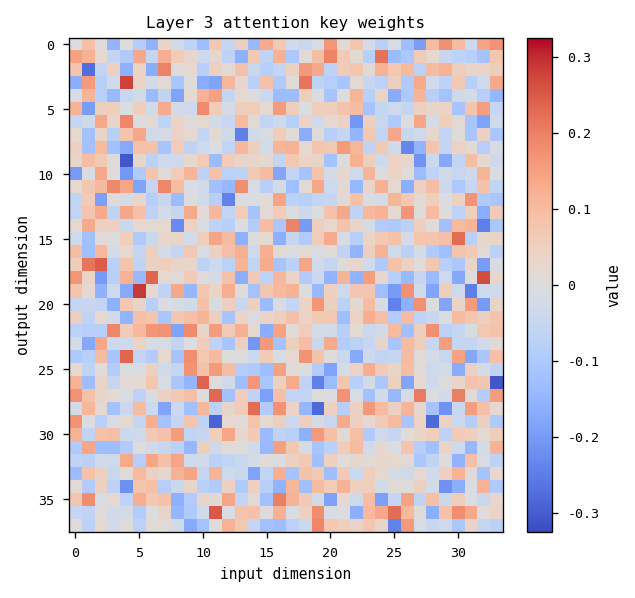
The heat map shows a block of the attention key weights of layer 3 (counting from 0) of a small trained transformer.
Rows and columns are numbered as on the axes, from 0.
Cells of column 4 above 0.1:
7
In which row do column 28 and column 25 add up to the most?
22
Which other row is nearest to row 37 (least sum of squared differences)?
30
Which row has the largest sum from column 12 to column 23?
8
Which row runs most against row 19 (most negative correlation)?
11
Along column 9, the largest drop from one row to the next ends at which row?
26
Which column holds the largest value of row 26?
10
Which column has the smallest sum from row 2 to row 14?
12
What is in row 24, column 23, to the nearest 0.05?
-0.05
